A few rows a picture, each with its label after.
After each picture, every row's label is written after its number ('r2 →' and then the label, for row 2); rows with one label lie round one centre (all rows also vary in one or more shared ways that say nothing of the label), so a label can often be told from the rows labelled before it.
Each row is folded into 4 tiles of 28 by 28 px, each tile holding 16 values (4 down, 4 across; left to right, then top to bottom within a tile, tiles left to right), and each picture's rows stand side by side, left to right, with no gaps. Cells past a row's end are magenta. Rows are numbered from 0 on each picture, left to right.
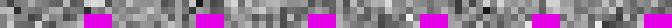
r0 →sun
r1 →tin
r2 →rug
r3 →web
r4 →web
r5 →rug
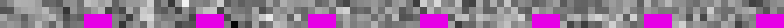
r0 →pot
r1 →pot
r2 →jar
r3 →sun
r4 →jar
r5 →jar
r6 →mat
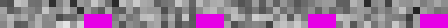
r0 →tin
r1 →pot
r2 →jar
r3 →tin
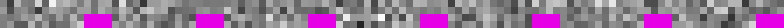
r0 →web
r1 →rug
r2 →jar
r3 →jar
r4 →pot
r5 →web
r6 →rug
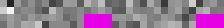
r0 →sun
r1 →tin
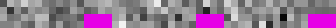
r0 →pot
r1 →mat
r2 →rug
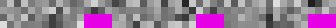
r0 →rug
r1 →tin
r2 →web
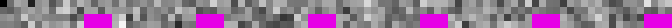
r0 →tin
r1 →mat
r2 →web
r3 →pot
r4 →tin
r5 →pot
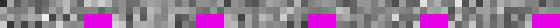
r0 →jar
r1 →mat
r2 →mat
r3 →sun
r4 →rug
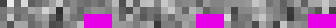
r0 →rug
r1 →web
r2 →pot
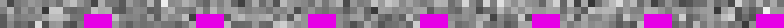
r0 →sun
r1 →web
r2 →jar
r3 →web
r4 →web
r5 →rug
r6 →sun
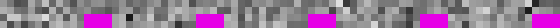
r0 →jar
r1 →mat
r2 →mat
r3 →sun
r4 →tin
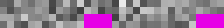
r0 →tin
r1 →rug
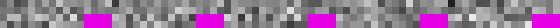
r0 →jar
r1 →mat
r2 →mat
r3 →pot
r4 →tin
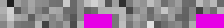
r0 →sun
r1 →sun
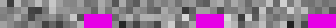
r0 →web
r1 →jar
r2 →mat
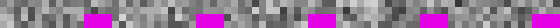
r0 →mat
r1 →rug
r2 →rug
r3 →pot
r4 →sun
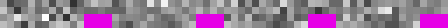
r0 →jar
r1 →web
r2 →rug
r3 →rug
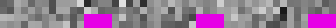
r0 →tin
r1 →rug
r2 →rug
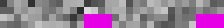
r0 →tin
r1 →rug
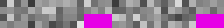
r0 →rug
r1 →tin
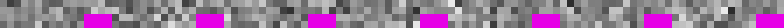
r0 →sun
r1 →jar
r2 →pot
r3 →tin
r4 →sun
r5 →sun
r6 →rug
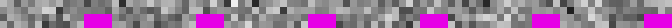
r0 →rug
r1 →web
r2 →rug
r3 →sun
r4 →jar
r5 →pot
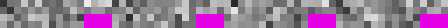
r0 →pot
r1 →mat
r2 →sun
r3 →pot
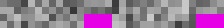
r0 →jar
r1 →mat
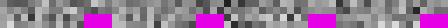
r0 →mat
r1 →mat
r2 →jar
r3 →tin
